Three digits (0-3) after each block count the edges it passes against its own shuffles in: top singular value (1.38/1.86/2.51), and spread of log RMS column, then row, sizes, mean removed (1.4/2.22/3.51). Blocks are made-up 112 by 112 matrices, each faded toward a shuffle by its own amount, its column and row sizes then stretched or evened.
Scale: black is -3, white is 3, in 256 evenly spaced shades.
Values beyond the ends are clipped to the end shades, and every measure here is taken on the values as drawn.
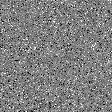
0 0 0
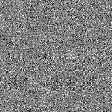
2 0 1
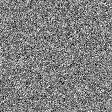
0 0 0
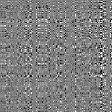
3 3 2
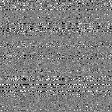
2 1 3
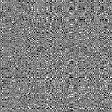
3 2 2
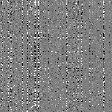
3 3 1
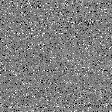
0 0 2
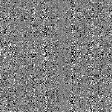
0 3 2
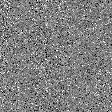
0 1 0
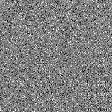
2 0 0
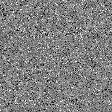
0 0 1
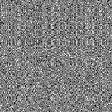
3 1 0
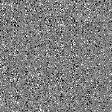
1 2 1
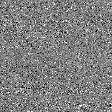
0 0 2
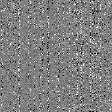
0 3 1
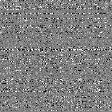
0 1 3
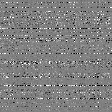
2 1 3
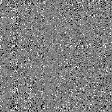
1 2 1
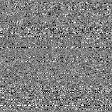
2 0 3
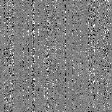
1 3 1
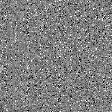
0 2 1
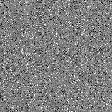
2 0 0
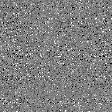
0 1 2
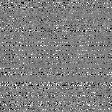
0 1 3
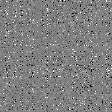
0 2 2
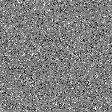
0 0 1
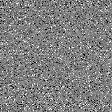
2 0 1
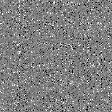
1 2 1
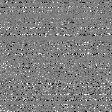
0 0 3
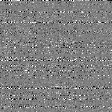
2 1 3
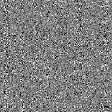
2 2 1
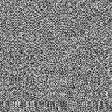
3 0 0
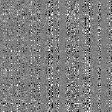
2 3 2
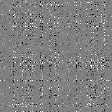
2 3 2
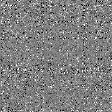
0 2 2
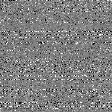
1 0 3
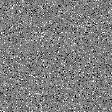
1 1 1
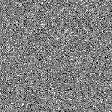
2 0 1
